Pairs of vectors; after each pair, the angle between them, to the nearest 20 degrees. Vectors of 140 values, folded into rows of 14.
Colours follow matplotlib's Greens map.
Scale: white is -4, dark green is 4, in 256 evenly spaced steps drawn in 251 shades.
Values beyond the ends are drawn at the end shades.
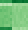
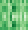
80 degrees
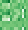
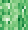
40 degrees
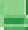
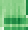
20 degrees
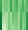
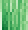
160 degrees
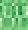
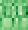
160 degrees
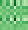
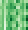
100 degrees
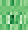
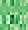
20 degrees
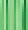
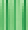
20 degrees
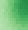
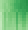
20 degrees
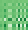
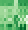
120 degrees
